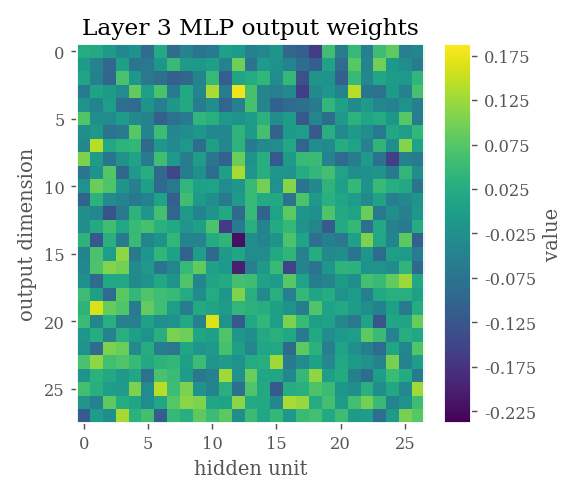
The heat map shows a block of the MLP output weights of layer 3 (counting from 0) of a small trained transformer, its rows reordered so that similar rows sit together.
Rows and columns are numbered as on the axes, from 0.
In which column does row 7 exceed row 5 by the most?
1
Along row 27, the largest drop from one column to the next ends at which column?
6
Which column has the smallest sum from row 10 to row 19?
12
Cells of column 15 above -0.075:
24
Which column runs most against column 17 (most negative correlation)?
21
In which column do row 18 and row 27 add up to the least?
2
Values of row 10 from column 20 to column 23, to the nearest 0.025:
0 0.05 -0.025 0.05
